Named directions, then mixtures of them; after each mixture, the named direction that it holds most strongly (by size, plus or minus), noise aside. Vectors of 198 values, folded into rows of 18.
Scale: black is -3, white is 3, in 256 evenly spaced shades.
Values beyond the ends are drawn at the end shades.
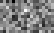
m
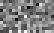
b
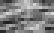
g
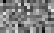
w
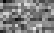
g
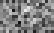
m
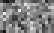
w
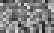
w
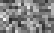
w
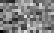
b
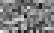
b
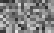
w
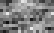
g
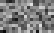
b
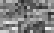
g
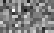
b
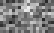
g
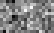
m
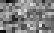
g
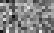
m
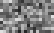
b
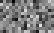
m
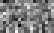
w
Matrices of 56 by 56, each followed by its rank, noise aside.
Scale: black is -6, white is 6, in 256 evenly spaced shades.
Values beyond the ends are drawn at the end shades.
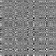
two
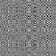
two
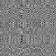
three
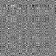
four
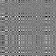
one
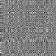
three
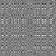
two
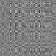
two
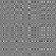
two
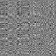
four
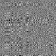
four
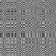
one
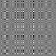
one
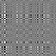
one
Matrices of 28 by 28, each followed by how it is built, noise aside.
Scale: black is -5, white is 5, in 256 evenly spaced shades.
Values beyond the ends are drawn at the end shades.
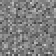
repeating columns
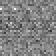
repeating columns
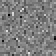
sparse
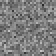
repeating columns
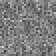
repeating columns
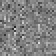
uneven columns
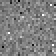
sparse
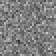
noise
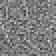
repeating columns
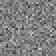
noise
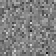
uneven columns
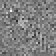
banded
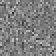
banded
